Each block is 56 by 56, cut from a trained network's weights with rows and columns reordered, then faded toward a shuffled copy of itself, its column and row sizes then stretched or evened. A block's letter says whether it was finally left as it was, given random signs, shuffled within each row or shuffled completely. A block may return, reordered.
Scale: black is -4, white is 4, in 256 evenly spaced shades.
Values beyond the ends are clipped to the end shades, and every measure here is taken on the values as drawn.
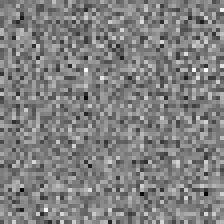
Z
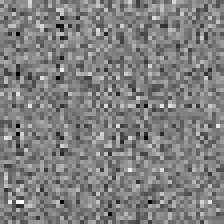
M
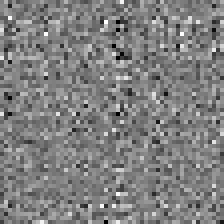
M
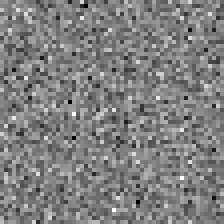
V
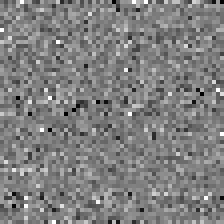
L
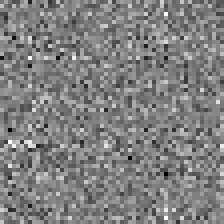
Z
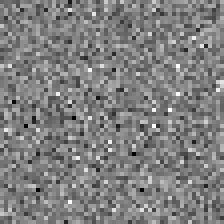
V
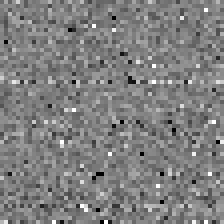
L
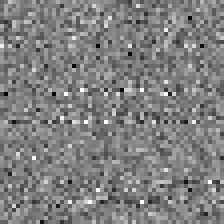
L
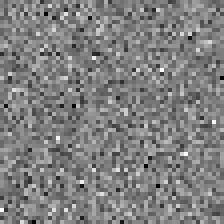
V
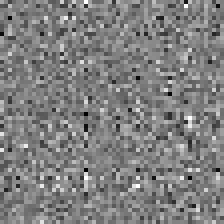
M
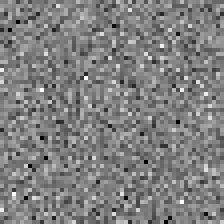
V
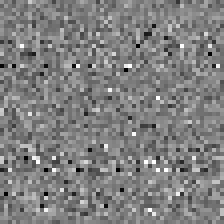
L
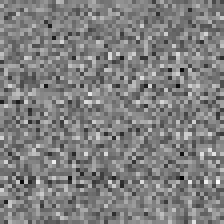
L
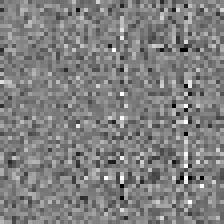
M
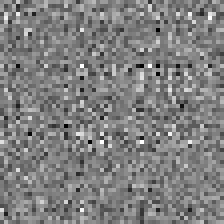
M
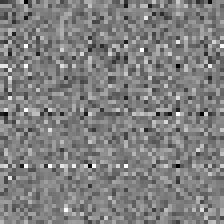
M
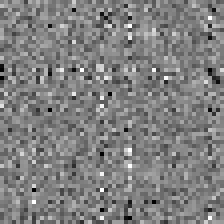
M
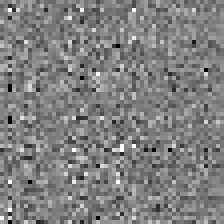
M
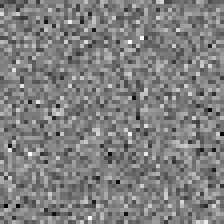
V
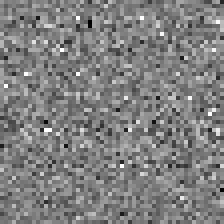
L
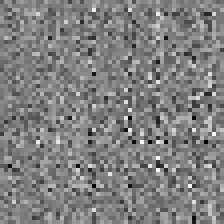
M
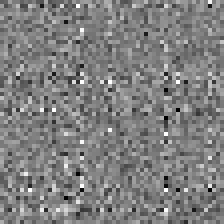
M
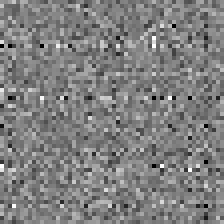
Z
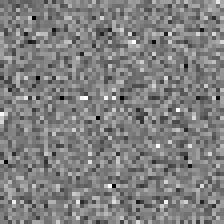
L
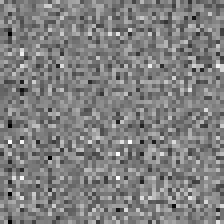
Z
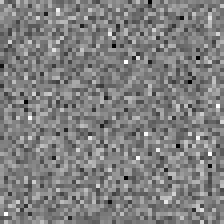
V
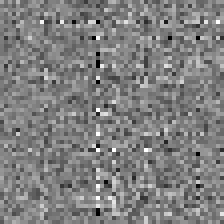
M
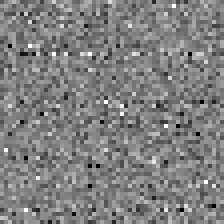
L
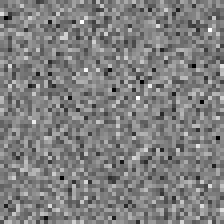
V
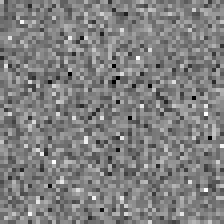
V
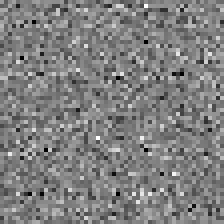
L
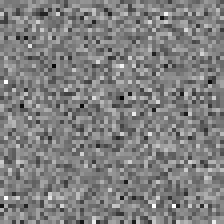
L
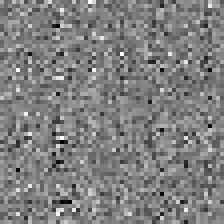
Z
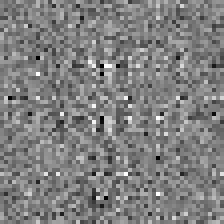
M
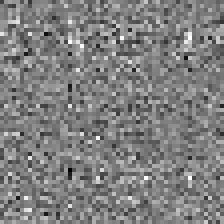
M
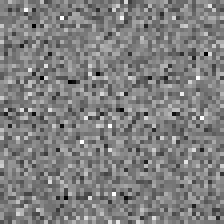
L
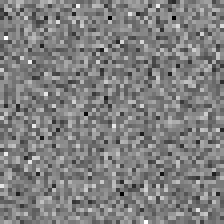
V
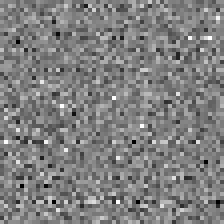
L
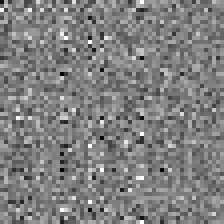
M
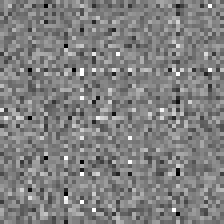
Z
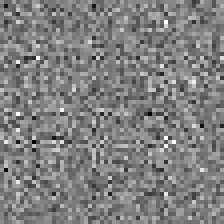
M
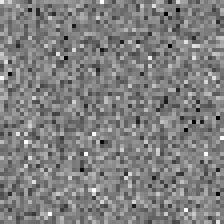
V
